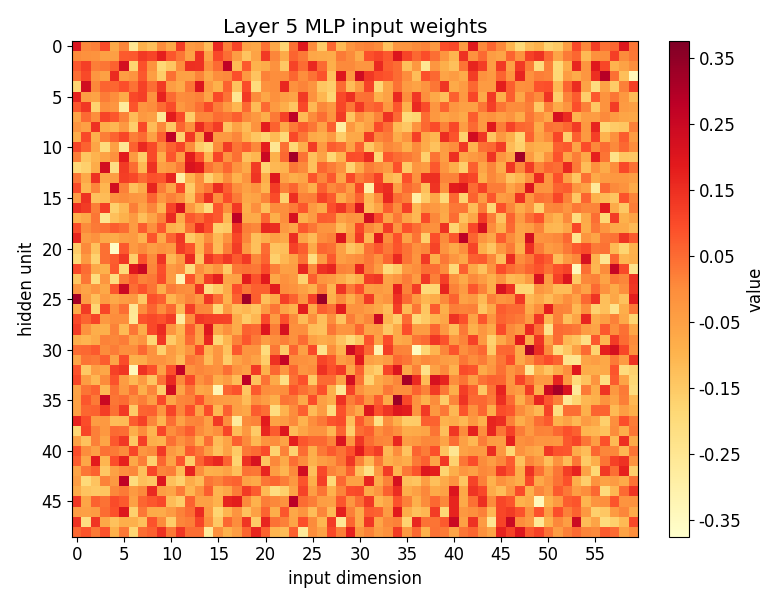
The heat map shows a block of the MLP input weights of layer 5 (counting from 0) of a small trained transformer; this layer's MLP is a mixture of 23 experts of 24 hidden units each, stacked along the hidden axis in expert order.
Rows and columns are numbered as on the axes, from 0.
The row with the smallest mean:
43
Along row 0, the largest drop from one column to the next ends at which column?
6
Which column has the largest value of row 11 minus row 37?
47
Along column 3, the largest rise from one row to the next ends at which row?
35
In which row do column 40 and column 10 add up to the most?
9
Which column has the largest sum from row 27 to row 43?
45
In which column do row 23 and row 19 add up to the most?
32
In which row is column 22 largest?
31
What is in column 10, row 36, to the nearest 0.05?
0.1
